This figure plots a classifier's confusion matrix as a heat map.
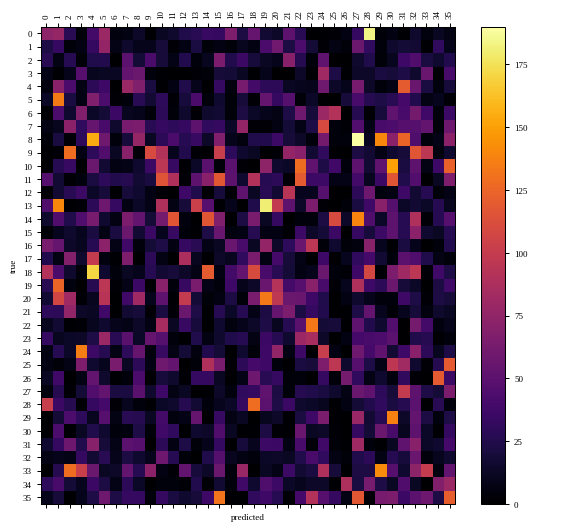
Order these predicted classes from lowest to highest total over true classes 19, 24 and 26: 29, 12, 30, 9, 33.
9, 33, 12, 30, 29
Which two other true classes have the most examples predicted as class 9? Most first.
33, 23
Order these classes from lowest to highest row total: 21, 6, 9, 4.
21, 6, 4, 9
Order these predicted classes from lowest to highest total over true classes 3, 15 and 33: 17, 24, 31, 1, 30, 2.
1, 31, 17, 30, 2, 24
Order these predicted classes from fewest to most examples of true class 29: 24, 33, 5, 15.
33, 15, 5, 24
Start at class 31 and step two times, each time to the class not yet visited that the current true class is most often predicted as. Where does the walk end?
35
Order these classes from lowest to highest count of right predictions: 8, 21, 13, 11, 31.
31, 21, 8, 11, 13
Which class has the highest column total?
27
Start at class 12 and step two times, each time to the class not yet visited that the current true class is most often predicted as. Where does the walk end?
2
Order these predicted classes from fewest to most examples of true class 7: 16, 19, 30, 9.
19, 16, 9, 30
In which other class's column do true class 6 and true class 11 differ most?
15
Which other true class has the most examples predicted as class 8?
20
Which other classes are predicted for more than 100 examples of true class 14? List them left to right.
11, 25, 27
